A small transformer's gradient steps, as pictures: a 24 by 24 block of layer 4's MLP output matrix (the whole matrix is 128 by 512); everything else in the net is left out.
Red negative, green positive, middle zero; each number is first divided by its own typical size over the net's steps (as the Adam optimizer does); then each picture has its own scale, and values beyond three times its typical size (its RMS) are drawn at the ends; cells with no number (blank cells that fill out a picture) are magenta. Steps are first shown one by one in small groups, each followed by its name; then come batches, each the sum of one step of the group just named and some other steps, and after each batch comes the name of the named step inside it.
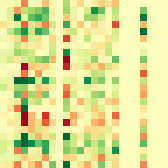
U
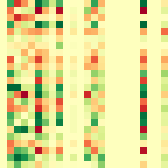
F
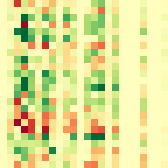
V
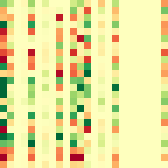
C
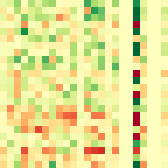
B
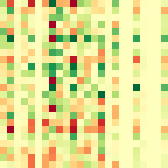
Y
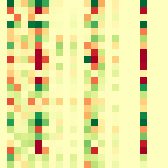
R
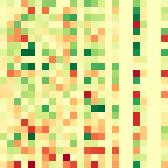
B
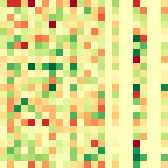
Y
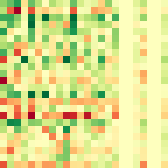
R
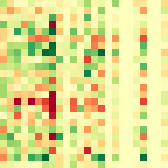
C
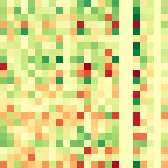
B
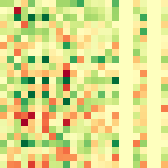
U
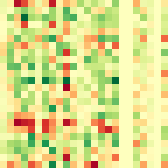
V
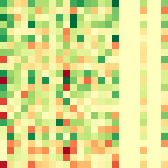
F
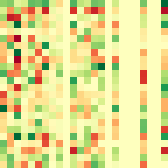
R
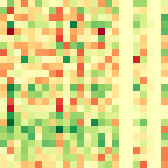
F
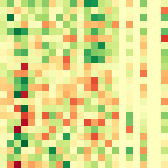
U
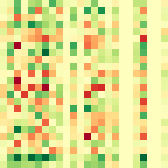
F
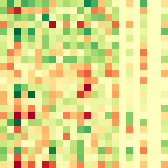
R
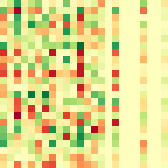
R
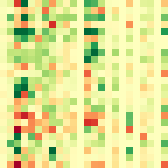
V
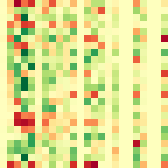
V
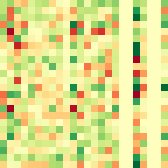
B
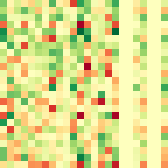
Y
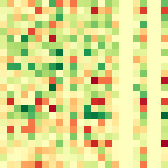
Y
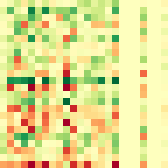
U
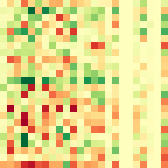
U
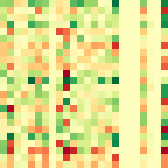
F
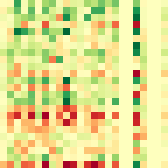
B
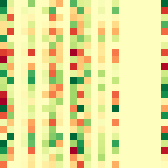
C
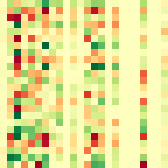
F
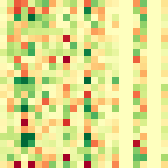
U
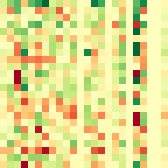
B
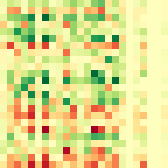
V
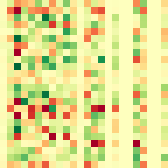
F
